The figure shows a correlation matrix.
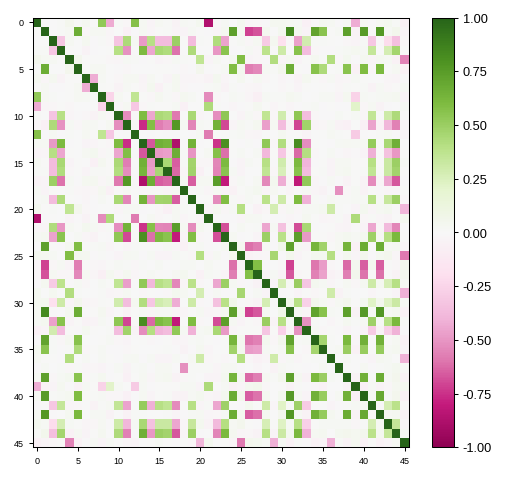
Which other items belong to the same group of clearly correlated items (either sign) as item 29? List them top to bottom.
4, 20, 25, 36, 45
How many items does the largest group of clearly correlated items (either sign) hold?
19
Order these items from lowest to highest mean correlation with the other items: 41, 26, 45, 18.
26, 45, 18, 41
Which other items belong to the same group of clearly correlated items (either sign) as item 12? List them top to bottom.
0, 8, 9, 21, 39
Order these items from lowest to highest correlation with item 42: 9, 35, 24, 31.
9, 35, 24, 31
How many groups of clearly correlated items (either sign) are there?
6
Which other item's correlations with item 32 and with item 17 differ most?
13
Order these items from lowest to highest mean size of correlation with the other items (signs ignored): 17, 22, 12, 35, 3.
12, 35, 3, 22, 17
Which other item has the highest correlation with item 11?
17
